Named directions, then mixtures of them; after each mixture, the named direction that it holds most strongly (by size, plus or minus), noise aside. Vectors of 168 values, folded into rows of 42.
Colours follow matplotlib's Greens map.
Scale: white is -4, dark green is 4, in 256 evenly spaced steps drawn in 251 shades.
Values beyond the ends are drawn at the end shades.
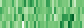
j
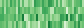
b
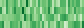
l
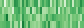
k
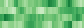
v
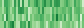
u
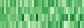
b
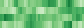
v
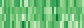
u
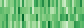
b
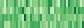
l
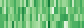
b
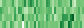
j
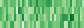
j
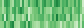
u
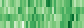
j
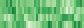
v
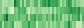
v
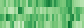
v
